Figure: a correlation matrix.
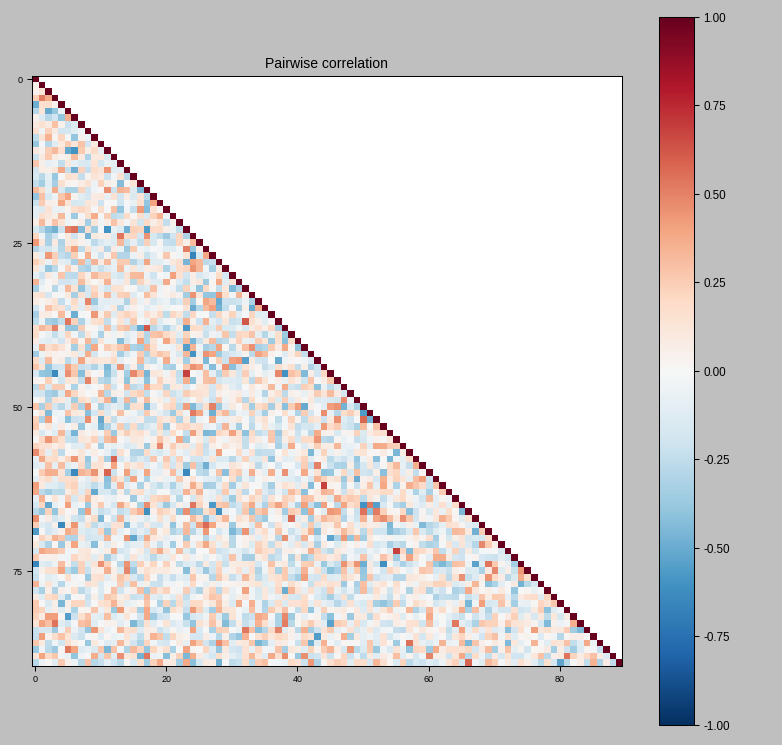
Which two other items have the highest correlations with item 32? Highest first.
37, 84
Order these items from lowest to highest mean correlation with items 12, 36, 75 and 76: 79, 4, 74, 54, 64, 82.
82, 54, 64, 79, 4, 74
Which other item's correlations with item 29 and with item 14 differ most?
60
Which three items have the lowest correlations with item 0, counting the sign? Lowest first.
74, 69, 4
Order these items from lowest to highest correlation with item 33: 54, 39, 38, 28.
38, 54, 39, 28
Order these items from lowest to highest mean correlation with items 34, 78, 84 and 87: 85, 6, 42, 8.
8, 85, 42, 6
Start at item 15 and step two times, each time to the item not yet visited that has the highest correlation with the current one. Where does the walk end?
23
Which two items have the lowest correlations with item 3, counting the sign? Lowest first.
45, 23
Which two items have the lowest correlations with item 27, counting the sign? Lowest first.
24, 65
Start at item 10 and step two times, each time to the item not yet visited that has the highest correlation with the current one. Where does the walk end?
69
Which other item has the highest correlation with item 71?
68
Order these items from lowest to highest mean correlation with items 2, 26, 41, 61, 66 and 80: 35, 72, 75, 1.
75, 1, 35, 72
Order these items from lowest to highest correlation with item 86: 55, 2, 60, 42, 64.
42, 55, 2, 60, 64
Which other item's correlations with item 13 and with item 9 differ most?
44
